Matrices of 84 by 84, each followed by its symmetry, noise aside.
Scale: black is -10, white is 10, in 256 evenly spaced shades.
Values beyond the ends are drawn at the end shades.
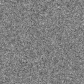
no symmetry.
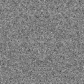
mirrored left to right.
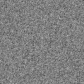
same after a half turn.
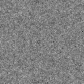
mirrored top to bottom.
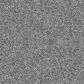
mirrored top to bottom.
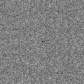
mirrored top to bottom.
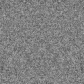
mirrored left to right.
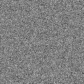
no symmetry.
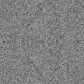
mirrored top to bottom.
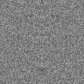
mirrored left to right.
